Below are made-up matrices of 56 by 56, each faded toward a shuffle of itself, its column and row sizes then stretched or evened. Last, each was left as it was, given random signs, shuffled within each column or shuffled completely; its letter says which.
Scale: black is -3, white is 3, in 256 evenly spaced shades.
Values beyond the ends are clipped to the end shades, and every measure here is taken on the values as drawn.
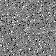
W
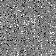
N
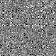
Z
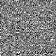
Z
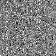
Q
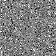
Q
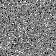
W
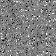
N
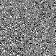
N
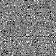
Z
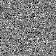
N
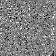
N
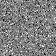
W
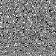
Z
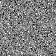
W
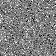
W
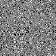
Z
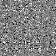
N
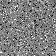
W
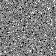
W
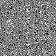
Q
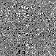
Z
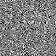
Z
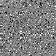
Z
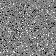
W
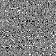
Z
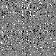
Z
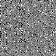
Z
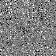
N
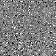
Z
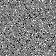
W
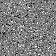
W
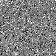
W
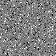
Q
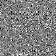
N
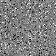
Q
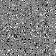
N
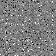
N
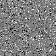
Q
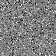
W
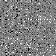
Z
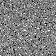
W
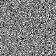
Q
